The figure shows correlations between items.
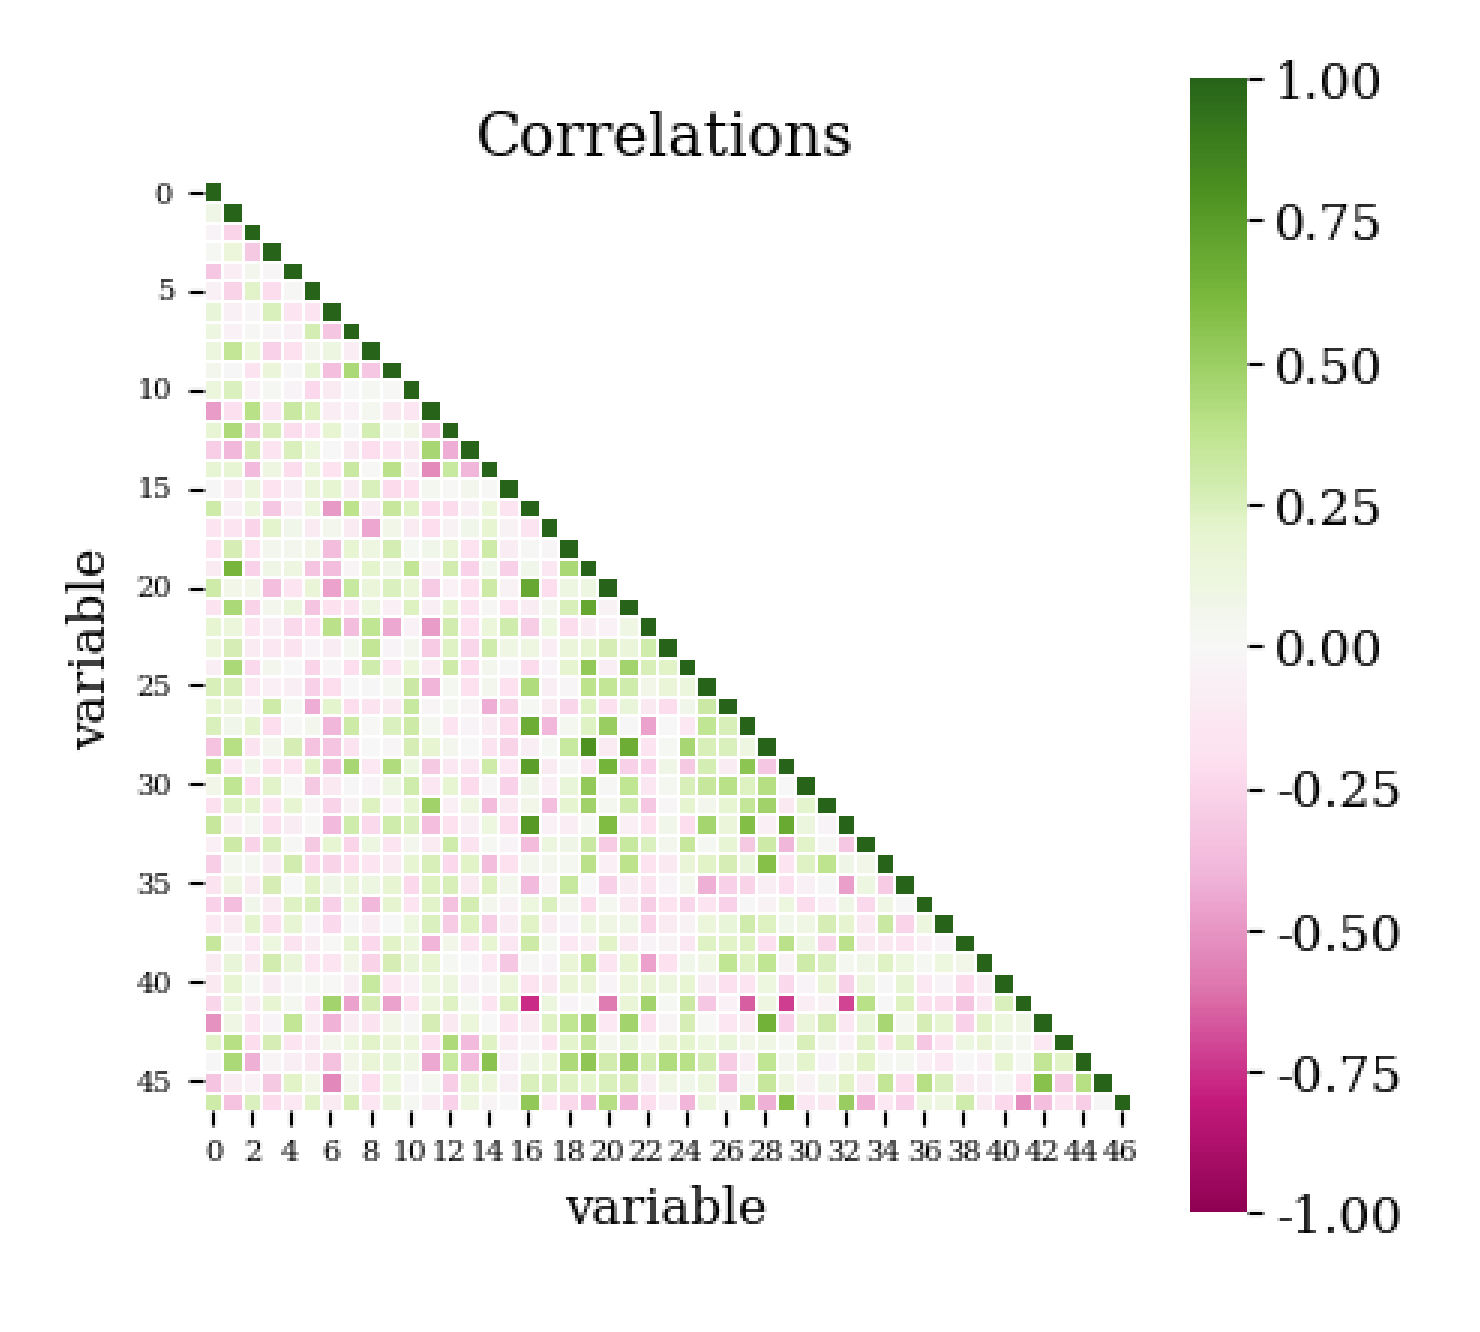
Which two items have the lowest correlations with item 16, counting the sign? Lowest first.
41, 6
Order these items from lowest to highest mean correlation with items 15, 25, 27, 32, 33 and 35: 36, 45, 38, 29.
36, 45, 38, 29
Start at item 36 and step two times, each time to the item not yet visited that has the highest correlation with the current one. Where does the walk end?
42
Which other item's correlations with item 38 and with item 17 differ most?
27
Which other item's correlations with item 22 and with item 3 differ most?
39
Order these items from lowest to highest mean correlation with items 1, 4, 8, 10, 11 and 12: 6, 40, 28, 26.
6, 26, 40, 28
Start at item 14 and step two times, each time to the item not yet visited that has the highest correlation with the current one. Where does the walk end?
19
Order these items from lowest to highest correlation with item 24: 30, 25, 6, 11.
11, 6, 25, 30
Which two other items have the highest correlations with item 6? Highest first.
41, 22
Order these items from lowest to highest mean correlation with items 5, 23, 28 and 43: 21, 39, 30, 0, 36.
36, 0, 39, 30, 21
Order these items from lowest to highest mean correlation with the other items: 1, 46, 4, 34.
46, 4, 34, 1
